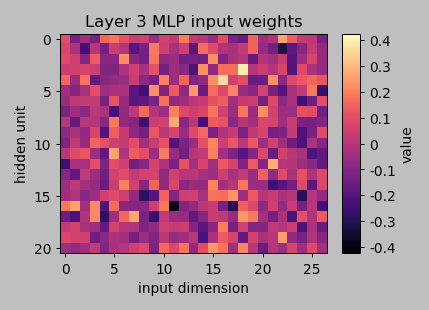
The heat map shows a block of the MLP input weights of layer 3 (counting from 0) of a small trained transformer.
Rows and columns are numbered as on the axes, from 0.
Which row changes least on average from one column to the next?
13
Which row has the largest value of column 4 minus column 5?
7
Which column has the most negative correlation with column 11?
1
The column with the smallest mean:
4
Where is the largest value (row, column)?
3, 18
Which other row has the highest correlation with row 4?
20
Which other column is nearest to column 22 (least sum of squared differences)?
2
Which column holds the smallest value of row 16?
11
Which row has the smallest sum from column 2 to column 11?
19
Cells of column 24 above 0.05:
6
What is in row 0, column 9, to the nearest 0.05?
-0.05
